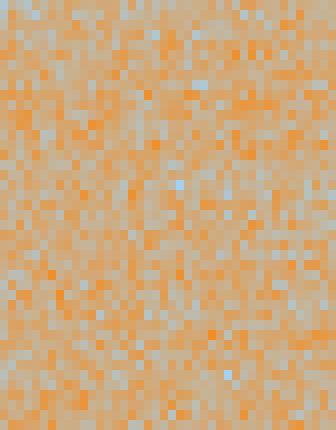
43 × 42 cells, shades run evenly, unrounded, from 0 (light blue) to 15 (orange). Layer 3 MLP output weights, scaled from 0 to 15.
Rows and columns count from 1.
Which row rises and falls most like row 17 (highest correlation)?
33
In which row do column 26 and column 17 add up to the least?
9
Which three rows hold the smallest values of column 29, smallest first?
38, 20, 22
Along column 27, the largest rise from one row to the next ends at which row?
34
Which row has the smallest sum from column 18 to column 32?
19
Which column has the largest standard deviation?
23
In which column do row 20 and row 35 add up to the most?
17
